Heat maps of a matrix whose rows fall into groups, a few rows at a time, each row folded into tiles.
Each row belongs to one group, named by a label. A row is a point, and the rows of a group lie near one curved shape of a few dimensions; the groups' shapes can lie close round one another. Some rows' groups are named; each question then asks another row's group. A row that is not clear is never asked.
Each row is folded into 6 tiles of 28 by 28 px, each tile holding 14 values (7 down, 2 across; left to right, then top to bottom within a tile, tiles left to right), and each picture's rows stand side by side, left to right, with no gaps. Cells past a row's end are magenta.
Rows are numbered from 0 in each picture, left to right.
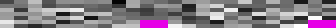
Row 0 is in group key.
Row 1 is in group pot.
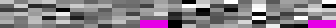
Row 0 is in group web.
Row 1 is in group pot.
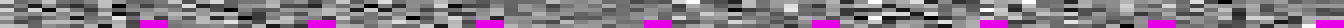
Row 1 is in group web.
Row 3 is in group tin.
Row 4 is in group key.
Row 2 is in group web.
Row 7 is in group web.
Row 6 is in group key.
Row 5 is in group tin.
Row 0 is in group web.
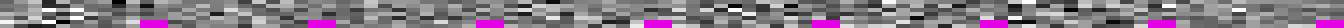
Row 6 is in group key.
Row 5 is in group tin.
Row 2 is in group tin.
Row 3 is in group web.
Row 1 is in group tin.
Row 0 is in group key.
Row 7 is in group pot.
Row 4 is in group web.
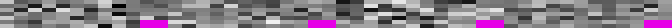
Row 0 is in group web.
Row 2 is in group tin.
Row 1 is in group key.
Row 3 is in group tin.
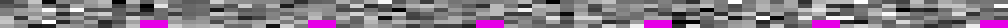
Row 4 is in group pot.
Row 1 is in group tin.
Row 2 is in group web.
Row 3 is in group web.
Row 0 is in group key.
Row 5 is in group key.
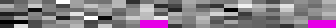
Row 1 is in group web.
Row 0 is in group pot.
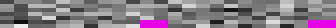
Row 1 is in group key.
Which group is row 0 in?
pot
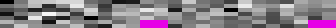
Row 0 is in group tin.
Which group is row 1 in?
web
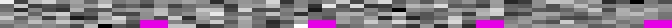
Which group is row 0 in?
web
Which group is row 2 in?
web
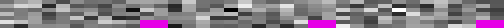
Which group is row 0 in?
key
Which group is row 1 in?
web
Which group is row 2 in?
web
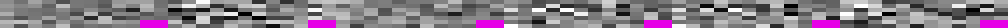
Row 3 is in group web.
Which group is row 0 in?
key
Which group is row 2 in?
tin
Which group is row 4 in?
web
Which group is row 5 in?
tin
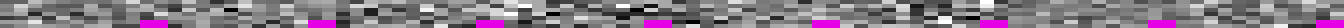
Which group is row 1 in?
web
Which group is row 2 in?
pot
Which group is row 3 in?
tin
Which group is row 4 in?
pot
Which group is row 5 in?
key
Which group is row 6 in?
tin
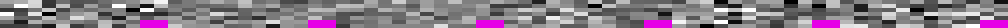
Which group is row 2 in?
pot
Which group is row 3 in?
tin
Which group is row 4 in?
key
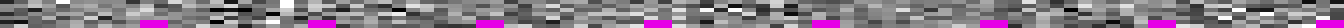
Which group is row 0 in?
pot
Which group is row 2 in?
web
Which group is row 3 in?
pot
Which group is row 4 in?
web
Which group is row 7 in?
pot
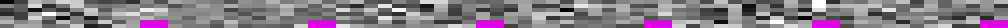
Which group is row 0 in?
tin
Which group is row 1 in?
key
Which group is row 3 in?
web
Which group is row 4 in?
key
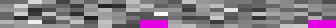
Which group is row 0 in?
pot
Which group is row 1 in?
pot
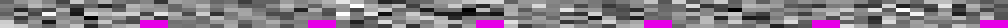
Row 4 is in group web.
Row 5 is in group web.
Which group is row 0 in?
pot
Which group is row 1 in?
tin
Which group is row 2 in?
tin
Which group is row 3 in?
key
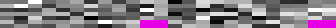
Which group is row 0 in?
tin
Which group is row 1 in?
tin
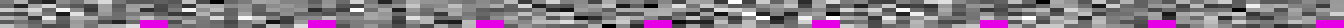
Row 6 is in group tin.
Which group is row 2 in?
web
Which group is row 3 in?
web
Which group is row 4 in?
pot
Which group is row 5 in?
web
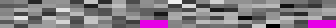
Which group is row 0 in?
tin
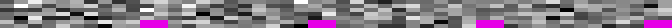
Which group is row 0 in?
tin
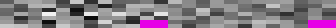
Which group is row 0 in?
pot
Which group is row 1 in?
tin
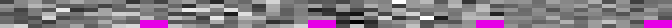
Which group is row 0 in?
pot
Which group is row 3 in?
tin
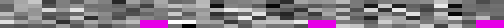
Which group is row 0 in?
key
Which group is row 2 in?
web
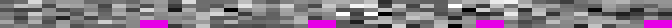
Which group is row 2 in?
tin
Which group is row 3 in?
tin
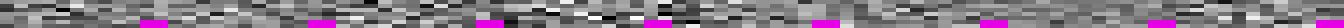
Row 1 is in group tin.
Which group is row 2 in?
tin
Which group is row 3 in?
pot
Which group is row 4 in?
pot
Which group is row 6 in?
pot
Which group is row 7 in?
web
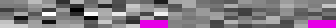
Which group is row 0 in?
pot
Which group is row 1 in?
key
